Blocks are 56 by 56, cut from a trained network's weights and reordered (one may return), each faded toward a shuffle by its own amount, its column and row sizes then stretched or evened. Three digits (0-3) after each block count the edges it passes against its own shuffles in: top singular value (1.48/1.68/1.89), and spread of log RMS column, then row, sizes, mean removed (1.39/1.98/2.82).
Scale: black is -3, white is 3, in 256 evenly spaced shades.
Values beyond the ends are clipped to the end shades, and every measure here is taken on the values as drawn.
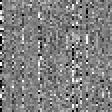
2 3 0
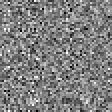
3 1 1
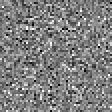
1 1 0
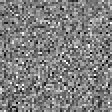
1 0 1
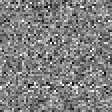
1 0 2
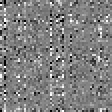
1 3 2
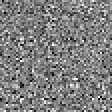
2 1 1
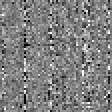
0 3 0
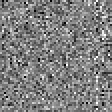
0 1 0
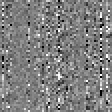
0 3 0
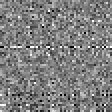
3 1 2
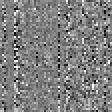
0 3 0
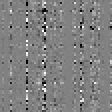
2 3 1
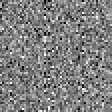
1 2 0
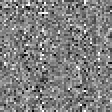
0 2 1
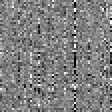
2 3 0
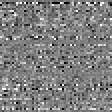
2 1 3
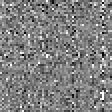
0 2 1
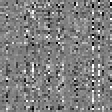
2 3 2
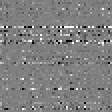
2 1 3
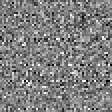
2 0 2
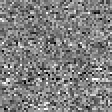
1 0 2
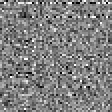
3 0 2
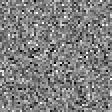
0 0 1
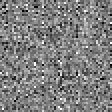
1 2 1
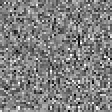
2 1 0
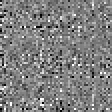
0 3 2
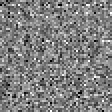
0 0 1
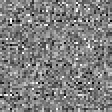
0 0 2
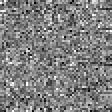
2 0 1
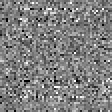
1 1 2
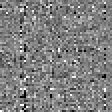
2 2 1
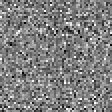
1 0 1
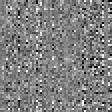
0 3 1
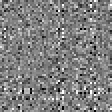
2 2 2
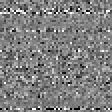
2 0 3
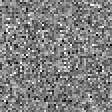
0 0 0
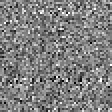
0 0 1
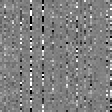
3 3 0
